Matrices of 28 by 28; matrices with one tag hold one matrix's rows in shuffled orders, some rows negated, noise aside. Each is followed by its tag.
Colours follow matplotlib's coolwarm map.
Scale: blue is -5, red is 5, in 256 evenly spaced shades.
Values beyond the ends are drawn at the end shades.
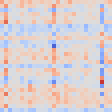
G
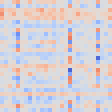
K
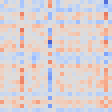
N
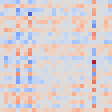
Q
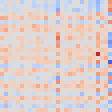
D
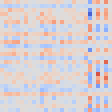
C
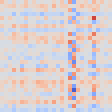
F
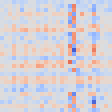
F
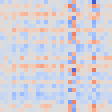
F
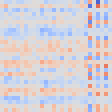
C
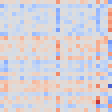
D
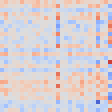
D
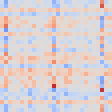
G
